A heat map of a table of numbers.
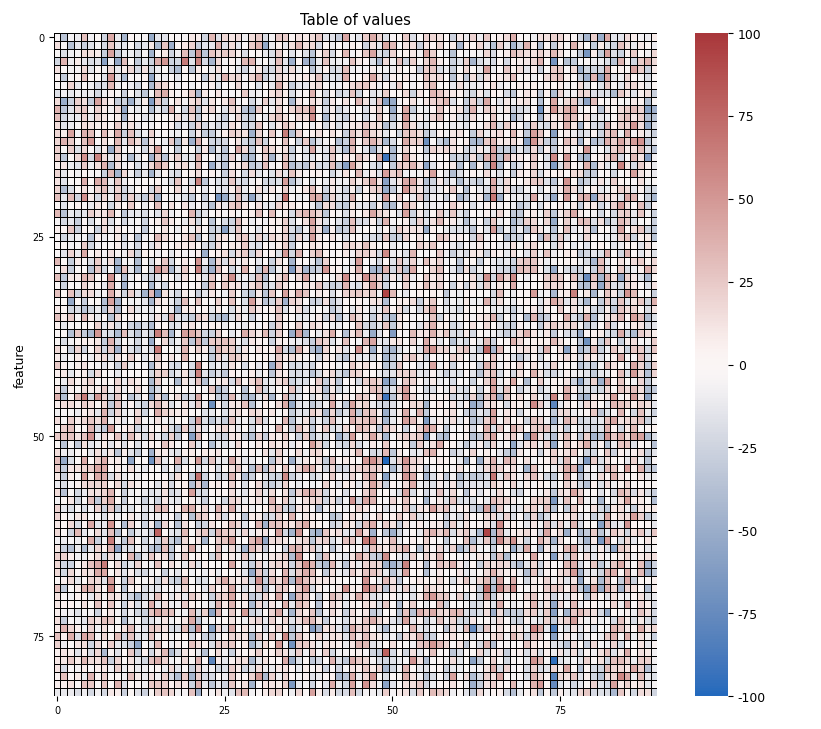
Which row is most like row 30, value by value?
69
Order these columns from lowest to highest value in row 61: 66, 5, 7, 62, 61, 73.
7, 62, 61, 73, 5, 66
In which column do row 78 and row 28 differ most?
74
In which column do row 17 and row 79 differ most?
49
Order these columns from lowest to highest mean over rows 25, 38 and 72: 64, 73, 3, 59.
3, 59, 64, 73
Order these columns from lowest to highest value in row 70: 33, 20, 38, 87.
38, 87, 20, 33
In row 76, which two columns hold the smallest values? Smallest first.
35, 12
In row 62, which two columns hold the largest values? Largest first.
64, 15
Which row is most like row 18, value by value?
55
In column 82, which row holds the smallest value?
72
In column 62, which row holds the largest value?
9
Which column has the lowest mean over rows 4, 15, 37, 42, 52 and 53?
14
